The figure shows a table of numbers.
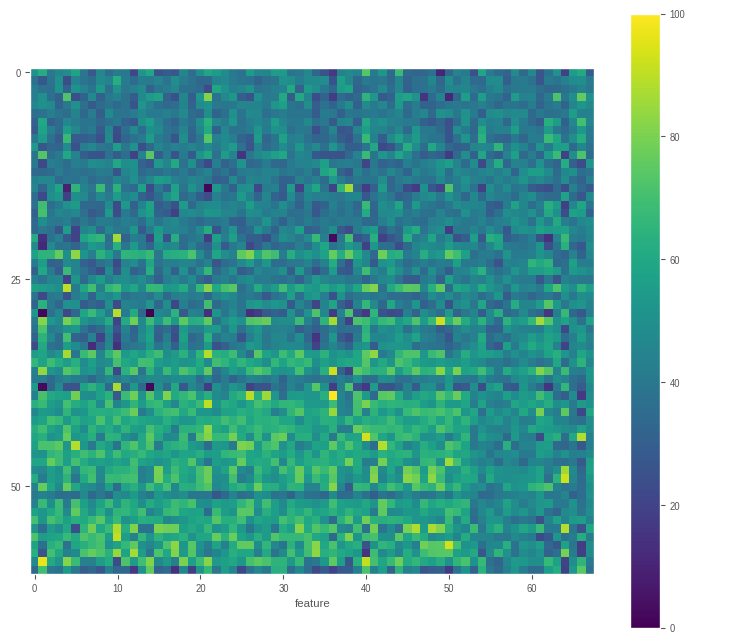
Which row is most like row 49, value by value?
48
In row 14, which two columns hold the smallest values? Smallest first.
21, 4
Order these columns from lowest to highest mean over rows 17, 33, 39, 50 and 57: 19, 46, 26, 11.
46, 11, 19, 26
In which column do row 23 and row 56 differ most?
10
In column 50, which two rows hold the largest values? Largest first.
57, 47
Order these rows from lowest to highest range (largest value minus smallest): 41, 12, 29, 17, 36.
12, 17, 41, 36, 29
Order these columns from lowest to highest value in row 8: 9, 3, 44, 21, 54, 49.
3, 49, 9, 44, 54, 21
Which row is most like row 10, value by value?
60
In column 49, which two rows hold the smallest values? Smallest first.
0, 14
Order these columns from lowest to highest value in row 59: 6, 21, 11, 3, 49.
6, 3, 49, 11, 21
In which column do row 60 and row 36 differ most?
36
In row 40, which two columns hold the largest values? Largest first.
21, 40
